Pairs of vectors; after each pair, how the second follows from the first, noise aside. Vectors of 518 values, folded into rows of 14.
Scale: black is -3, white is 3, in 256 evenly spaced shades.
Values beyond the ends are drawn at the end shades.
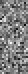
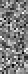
sign-scrambled.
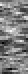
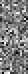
sign-scrambled.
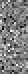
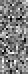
shuffled.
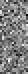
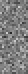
wrapped around, shrunk.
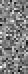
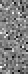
partly zeroed.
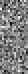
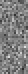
reversed, shrunk.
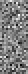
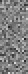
wrapped around, shrunk.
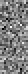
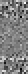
partly zeroed.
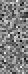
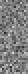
wrapped around, shrunk.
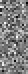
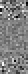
partly zeroed.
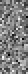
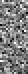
shuffled.
